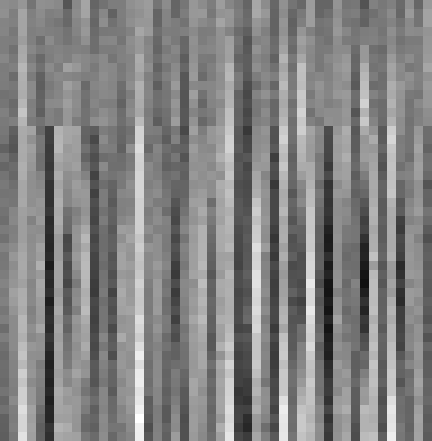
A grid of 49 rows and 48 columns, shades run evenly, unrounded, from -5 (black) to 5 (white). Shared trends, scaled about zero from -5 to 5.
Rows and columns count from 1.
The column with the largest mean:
16
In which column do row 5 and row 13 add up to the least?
28
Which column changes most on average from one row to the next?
41
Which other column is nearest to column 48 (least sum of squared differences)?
13
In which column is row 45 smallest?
6
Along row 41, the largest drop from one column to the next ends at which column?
27
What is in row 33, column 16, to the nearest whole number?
3
